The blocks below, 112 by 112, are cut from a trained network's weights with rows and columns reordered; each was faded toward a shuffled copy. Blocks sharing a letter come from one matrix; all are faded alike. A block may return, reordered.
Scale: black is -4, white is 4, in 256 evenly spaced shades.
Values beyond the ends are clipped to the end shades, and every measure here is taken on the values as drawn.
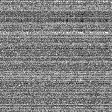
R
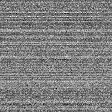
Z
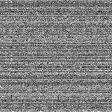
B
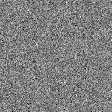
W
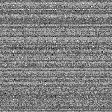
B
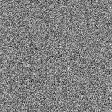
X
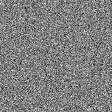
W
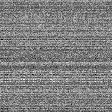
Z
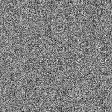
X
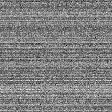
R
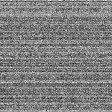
Z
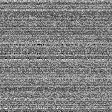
Z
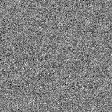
W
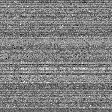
B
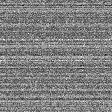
R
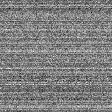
Z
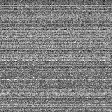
R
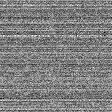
R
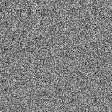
X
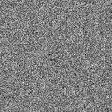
X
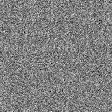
X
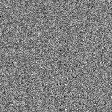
W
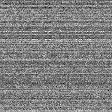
R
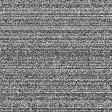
B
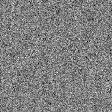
W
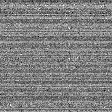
B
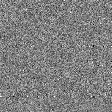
W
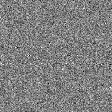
W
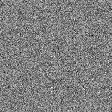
X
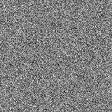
X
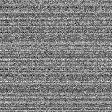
Z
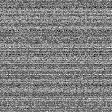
Z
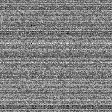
R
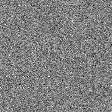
W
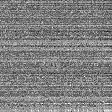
R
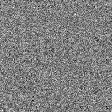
X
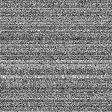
R
